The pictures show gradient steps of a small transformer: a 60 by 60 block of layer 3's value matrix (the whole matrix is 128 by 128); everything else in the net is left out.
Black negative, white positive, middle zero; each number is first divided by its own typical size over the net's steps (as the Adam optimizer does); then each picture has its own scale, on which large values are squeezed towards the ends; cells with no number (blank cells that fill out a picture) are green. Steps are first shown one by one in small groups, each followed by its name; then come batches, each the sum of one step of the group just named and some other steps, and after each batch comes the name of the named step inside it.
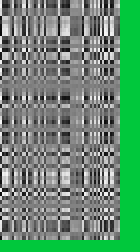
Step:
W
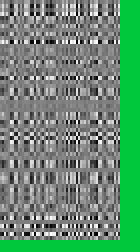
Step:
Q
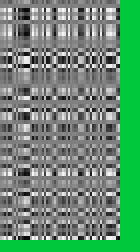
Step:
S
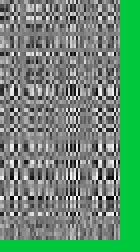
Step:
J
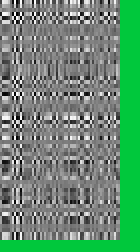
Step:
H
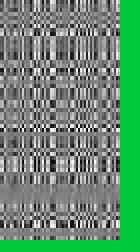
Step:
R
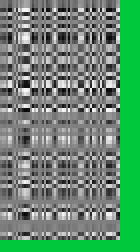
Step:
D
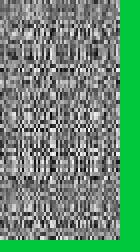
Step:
R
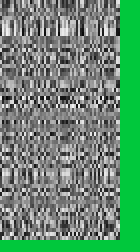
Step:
W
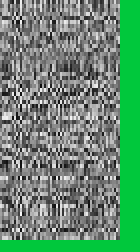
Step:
H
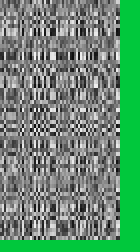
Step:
R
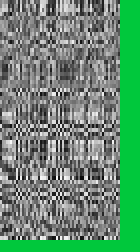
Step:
Q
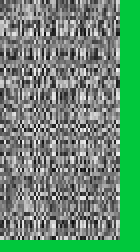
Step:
R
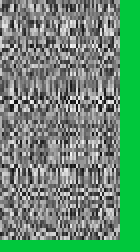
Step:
W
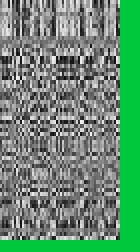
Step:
S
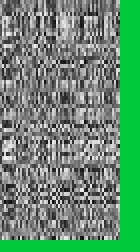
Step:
W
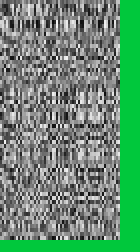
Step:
W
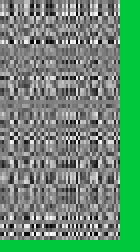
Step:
Q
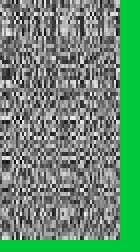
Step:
H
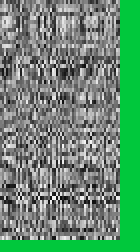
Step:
S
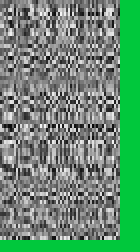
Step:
S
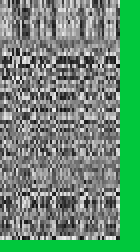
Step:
S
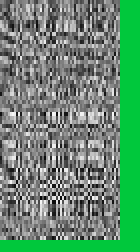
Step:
J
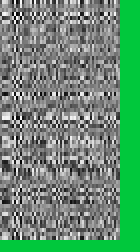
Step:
H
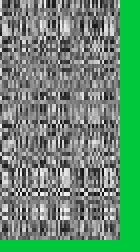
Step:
W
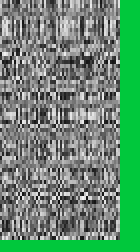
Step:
W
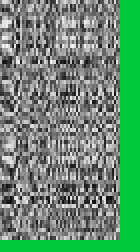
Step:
J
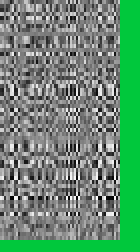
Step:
J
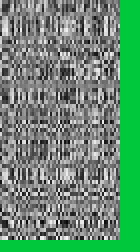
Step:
W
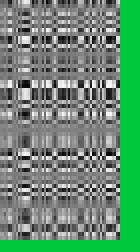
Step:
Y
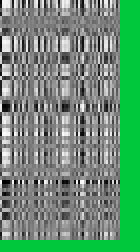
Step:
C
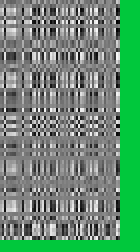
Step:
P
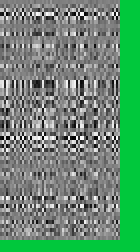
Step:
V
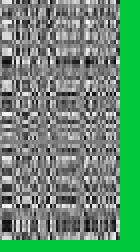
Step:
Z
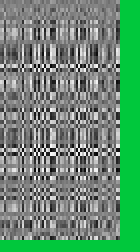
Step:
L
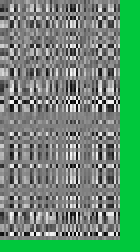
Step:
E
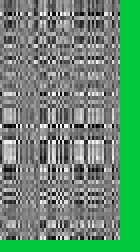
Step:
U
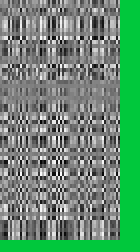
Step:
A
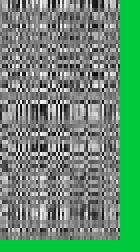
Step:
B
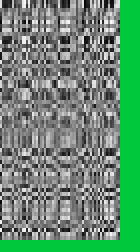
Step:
Y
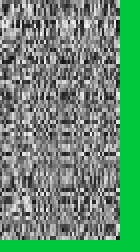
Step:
P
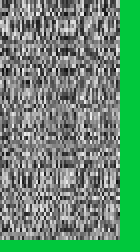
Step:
V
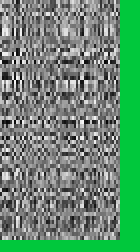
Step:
V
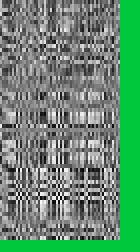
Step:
U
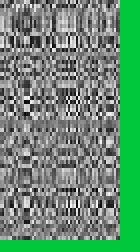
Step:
Y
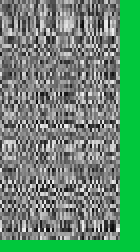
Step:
U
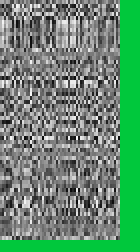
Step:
V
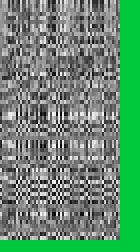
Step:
B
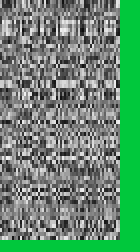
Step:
Y
